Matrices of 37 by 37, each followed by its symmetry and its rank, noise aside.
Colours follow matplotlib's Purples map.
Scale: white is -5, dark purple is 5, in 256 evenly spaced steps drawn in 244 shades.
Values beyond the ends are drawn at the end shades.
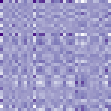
no symmetry, rank two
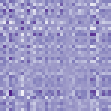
no symmetry, rank two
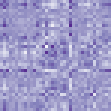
symmetric, rank three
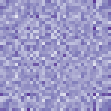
symmetric, rank four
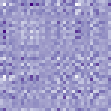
symmetric, rank three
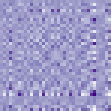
symmetric, rank two
